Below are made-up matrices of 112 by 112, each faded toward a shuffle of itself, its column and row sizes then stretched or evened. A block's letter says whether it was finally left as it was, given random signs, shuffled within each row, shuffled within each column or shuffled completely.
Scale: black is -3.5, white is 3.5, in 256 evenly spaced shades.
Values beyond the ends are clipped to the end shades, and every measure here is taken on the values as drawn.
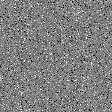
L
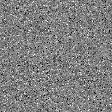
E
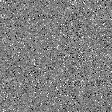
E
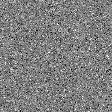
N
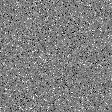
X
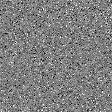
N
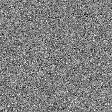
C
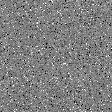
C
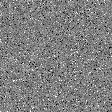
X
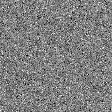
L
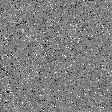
C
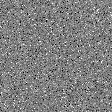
X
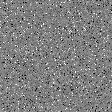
X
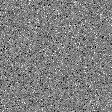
X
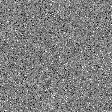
L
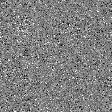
E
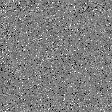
N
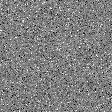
X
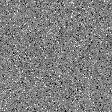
L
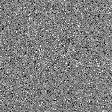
E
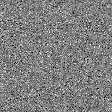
E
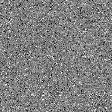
E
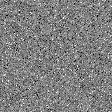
L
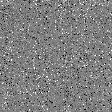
N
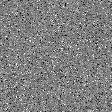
L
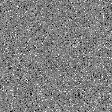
E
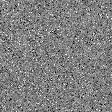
X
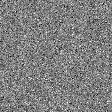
C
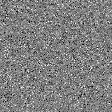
E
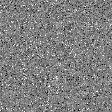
E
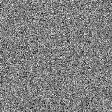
E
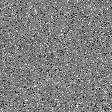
C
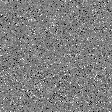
C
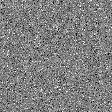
L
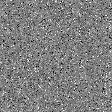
L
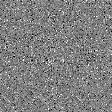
E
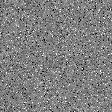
C
